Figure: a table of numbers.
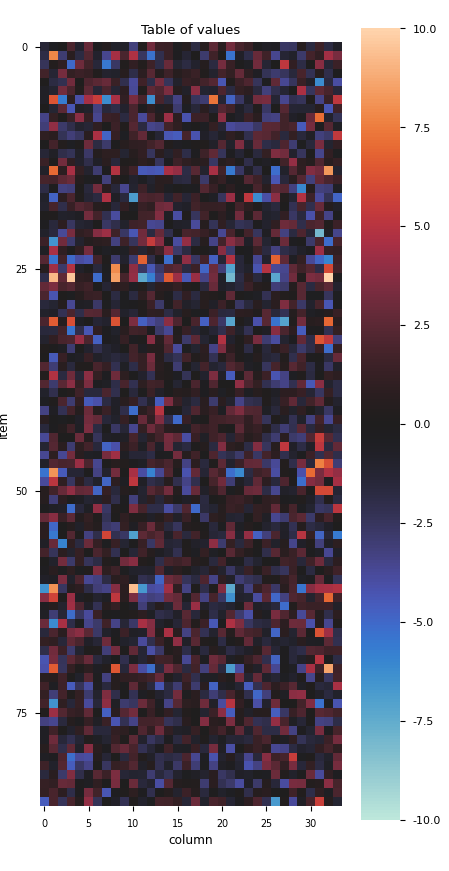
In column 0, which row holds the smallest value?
61
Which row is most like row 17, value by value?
55
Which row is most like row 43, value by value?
0
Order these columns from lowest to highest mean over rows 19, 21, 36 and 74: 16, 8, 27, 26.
8, 27, 16, 26
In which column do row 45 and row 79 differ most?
27
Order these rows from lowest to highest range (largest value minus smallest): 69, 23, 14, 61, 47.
23, 69, 47, 14, 61
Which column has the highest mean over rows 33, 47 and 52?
31
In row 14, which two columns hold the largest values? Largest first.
32, 1
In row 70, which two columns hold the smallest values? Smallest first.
21, 12
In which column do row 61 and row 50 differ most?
10
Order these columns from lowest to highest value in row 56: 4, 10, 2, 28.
2, 28, 4, 10
